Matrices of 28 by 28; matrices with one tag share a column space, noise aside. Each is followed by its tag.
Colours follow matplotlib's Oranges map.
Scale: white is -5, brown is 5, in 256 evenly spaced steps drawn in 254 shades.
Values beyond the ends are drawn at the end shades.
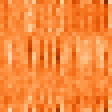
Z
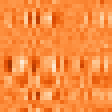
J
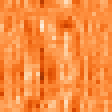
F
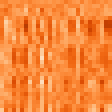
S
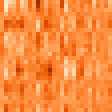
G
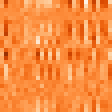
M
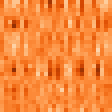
G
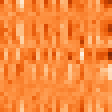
M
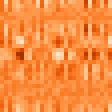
M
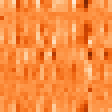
M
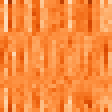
Z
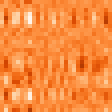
J
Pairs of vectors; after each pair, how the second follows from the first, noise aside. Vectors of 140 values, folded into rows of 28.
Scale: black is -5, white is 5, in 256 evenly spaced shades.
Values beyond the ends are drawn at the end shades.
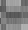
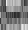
scaled up.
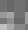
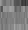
reversed, negated, partly zeroed.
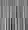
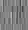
reversed, negated, partly zeroed.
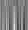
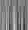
copied.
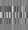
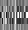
reversed, scaled up.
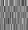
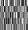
scaled up.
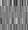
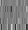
reversed, negated, partly zeroed.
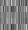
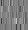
reversed, negated, partly zeroed.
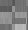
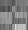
copied.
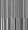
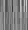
reversed.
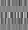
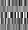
scaled up.
